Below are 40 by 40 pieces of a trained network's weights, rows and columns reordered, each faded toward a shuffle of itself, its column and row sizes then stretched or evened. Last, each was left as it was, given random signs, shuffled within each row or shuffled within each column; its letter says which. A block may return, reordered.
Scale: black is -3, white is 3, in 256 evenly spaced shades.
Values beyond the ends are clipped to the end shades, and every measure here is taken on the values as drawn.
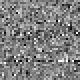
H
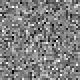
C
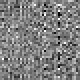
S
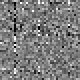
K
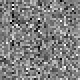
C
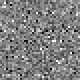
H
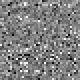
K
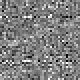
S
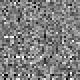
K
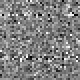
H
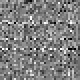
S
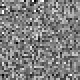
K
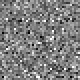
H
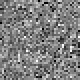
C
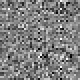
S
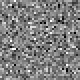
H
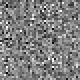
C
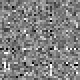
K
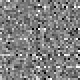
K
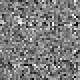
K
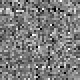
K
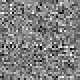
S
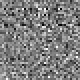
K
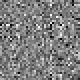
S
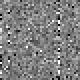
C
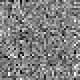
K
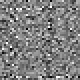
S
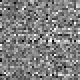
S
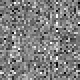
C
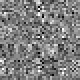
S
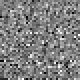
H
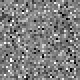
C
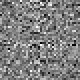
S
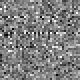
H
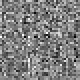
S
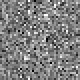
C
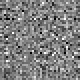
S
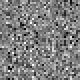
C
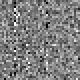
C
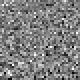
K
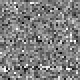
H
